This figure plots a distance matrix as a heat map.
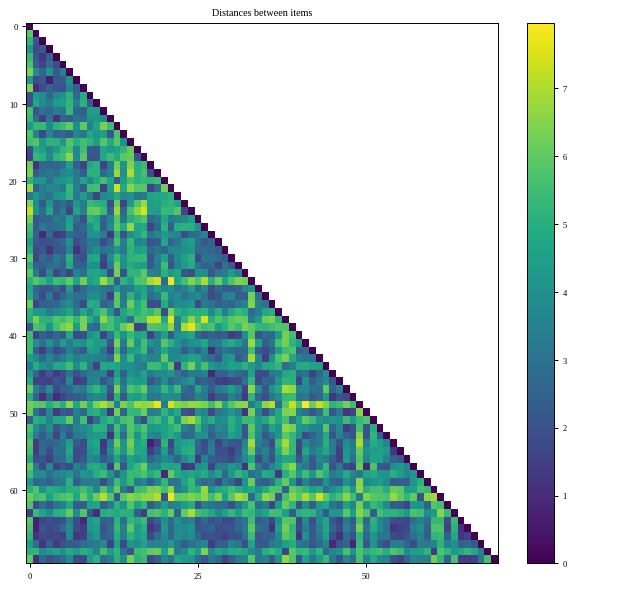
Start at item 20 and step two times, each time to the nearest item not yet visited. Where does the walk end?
37
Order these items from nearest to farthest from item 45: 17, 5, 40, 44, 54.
5, 40, 54, 44, 17
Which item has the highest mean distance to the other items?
49
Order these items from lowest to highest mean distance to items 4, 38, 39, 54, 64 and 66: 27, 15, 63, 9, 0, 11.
27, 11, 9, 63, 0, 15
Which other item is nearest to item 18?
54
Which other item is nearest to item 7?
3
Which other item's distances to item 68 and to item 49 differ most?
60
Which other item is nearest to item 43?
35
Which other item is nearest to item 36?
65
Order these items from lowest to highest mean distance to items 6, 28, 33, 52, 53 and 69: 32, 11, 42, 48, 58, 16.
48, 32, 42, 58, 11, 16
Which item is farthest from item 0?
24
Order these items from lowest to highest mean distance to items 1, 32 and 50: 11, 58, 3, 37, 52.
52, 3, 11, 58, 37
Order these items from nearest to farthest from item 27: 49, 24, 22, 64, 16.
64, 24, 22, 16, 49
